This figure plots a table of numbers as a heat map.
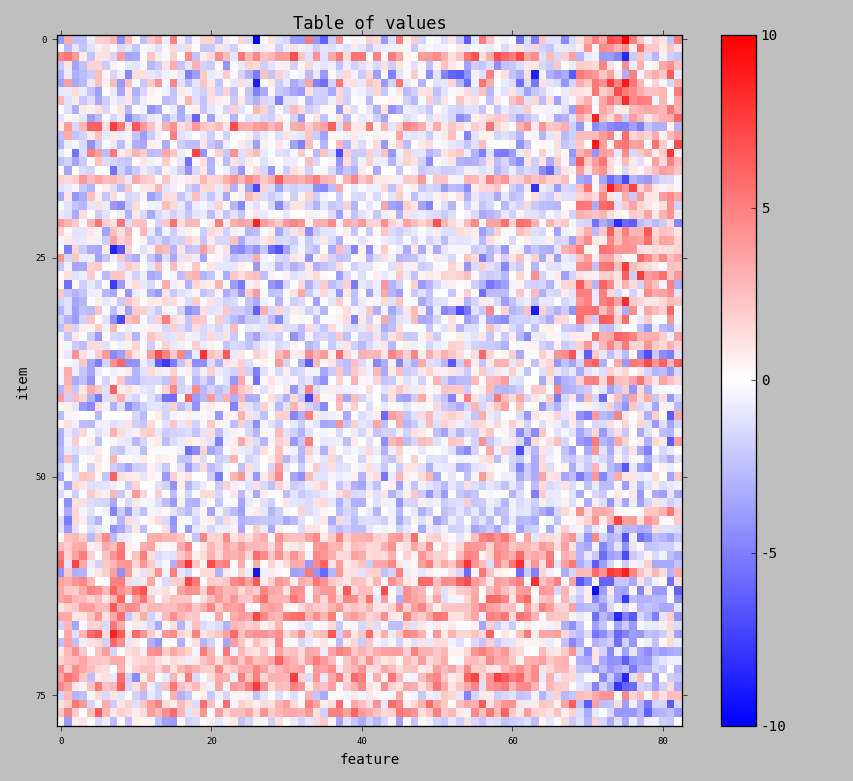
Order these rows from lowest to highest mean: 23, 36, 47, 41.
47, 41, 23, 36
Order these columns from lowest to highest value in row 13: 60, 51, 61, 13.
60, 13, 61, 51
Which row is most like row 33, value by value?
48
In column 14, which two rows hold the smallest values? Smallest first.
37, 41
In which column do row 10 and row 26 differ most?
75
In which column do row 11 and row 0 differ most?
26
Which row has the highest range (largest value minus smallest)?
0
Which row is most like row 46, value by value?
43
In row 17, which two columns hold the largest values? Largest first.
73, 76
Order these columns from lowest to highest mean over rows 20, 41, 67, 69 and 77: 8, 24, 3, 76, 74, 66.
74, 76, 66, 3, 24, 8
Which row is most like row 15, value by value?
54
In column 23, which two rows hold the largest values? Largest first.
10, 68
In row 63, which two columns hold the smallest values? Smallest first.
71, 82
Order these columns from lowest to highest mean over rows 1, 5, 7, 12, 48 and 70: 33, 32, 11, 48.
32, 11, 48, 33
